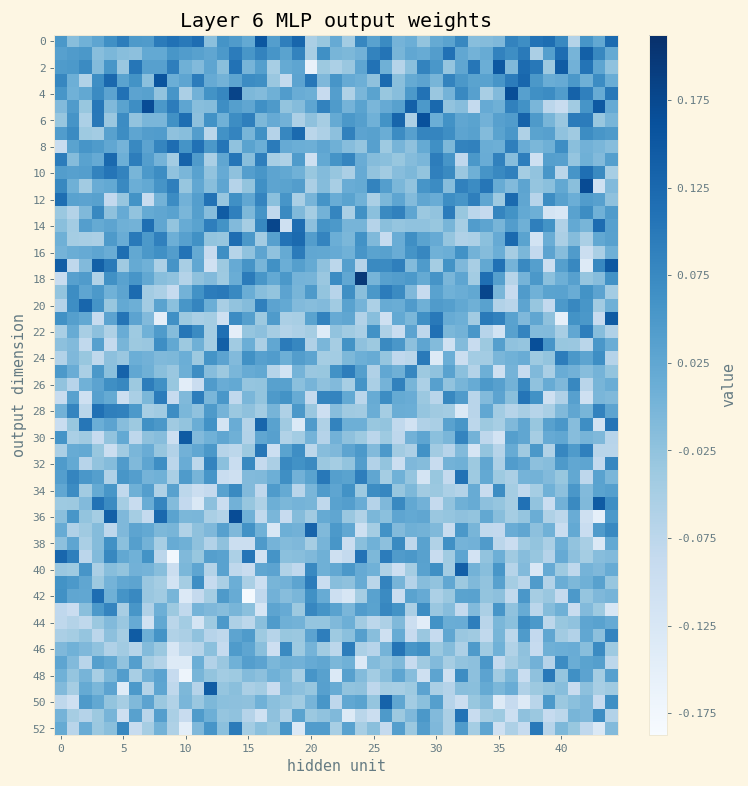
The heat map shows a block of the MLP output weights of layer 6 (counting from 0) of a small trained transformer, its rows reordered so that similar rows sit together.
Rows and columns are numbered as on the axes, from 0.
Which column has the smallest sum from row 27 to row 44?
9
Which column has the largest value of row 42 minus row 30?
3
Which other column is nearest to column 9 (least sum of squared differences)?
25
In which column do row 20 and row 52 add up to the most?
2
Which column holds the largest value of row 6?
29
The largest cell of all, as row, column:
18, 24
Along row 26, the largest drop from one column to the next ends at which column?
42
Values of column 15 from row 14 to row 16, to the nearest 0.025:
-0.05 0.05 -0.025
